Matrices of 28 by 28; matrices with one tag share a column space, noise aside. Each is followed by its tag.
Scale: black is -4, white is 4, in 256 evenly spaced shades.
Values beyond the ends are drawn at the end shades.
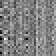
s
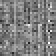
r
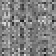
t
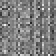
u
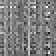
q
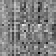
r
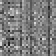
s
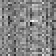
t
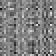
u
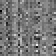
s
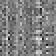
s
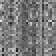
t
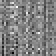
q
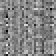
u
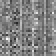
s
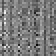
s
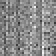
q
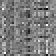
u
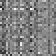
u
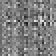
t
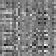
s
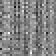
q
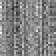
q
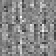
r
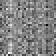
u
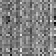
t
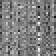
q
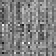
r
